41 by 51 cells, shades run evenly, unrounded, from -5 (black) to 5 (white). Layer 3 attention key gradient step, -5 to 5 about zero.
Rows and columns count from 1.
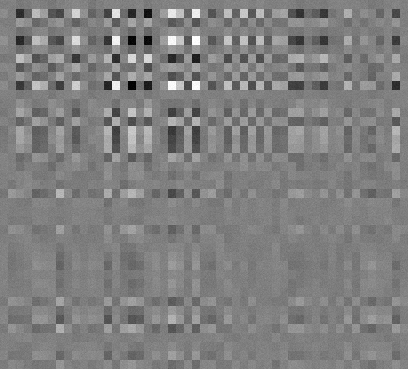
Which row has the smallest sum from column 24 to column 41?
10
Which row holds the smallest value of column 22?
7
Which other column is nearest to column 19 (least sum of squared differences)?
3
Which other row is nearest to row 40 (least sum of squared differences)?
30
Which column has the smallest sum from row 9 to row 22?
22
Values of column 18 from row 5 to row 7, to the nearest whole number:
0 0 0
